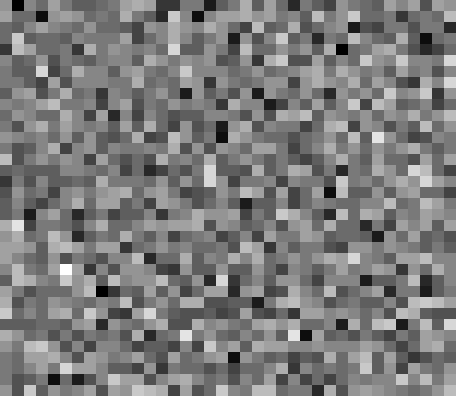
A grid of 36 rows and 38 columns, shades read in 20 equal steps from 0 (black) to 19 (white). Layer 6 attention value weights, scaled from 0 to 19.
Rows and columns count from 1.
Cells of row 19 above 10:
8
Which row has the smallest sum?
27
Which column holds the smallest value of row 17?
1
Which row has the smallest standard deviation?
14
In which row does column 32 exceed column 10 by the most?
13
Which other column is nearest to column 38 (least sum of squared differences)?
23
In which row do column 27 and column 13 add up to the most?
29
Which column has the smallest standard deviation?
37
